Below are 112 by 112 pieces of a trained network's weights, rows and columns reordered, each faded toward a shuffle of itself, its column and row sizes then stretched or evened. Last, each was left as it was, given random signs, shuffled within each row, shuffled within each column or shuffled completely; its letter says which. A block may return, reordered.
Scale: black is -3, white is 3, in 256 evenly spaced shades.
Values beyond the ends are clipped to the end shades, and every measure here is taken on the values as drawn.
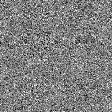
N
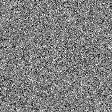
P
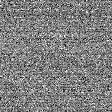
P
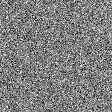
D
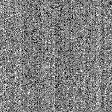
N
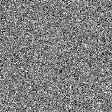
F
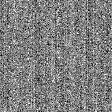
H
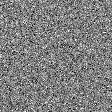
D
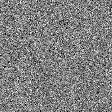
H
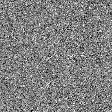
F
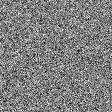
D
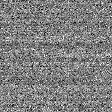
P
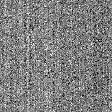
N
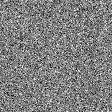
D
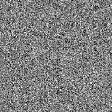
N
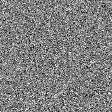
P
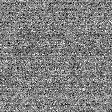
P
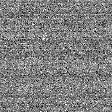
N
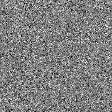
F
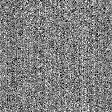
H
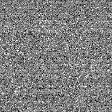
N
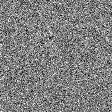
D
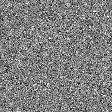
P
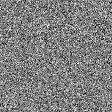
P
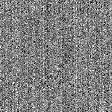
N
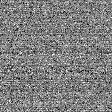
P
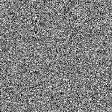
F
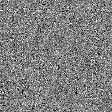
F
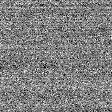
P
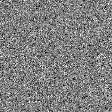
F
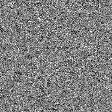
F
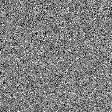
F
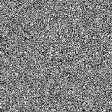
N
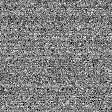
P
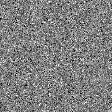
F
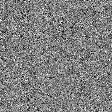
F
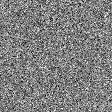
D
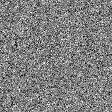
P
